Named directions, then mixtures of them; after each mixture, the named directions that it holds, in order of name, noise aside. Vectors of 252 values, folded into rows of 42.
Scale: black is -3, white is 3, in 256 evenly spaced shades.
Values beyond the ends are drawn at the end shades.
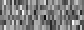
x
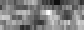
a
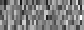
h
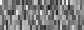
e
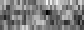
a, h.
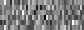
h, x.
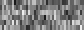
a, x.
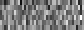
h.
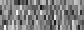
e, x.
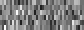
e, x.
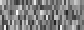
e, x.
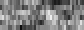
a, h.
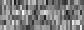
a, x.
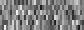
e, x.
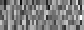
h.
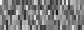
e.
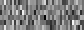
x.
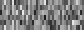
x.
